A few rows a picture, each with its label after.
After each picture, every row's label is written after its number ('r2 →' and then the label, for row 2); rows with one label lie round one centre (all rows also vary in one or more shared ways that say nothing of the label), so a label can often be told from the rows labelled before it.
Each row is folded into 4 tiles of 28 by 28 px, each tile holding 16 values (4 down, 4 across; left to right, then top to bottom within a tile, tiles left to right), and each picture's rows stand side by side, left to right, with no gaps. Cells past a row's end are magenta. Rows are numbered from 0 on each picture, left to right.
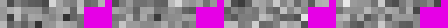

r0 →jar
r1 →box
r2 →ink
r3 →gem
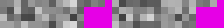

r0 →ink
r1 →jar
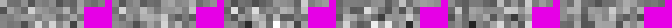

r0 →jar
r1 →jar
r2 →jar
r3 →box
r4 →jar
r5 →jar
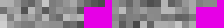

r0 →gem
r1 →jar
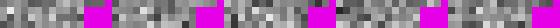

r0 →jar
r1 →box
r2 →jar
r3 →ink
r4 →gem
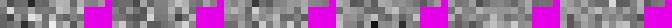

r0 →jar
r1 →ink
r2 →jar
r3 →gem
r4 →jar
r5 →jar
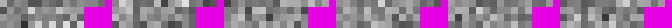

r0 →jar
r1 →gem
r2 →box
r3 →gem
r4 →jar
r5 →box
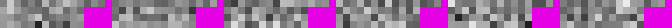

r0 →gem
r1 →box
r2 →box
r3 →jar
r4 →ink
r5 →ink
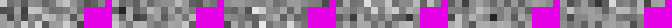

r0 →ink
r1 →ink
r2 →ink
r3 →ink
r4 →box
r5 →jar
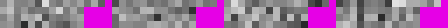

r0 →gem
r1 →box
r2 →gem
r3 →box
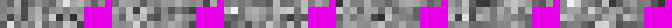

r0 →ink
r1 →box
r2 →jar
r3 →box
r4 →jar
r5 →gem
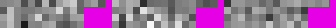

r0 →gem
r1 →jar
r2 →box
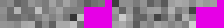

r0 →ink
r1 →box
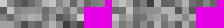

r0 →gem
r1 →gem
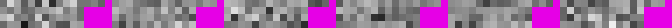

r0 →gem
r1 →jar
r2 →gem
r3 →box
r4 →jar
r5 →jar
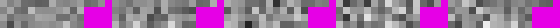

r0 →jar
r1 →box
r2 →gem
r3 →jar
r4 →jar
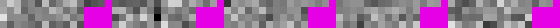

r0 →gem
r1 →box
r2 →box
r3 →jar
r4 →ink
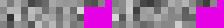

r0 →jar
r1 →jar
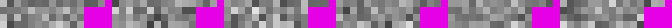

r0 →jar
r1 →box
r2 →jar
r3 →ink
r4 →ink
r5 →ink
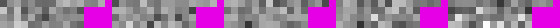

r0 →box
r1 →box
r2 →gem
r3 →gem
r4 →box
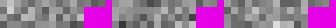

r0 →gem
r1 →jar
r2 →jar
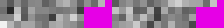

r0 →box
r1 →box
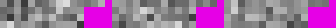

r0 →ink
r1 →jar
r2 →gem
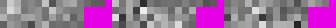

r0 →gem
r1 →jar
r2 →box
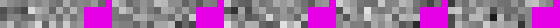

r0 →ink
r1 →gem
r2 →ink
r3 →gem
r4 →box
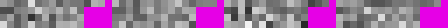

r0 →ink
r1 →ink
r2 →ink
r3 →jar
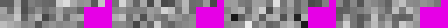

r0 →box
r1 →gem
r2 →ink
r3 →ink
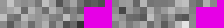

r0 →gem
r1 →ink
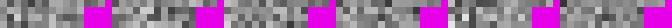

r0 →jar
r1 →box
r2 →gem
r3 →box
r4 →jar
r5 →box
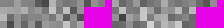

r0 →jar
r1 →jar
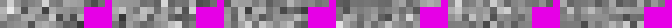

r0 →gem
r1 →jar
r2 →box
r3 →box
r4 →gem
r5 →jar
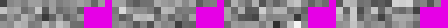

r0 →box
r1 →gem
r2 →ink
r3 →box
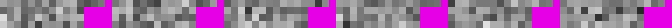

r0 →gem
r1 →jar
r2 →box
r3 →jar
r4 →box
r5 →box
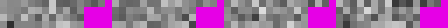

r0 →jar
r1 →ink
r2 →ink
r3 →jar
